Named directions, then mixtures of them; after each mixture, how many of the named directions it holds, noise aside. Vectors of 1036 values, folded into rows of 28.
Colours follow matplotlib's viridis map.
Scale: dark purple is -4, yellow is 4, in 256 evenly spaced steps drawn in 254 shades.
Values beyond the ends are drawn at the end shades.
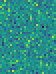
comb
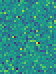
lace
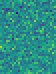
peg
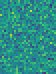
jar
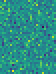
one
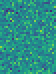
one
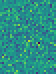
three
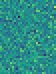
four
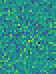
four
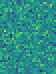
two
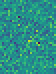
four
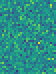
two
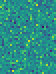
one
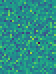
four
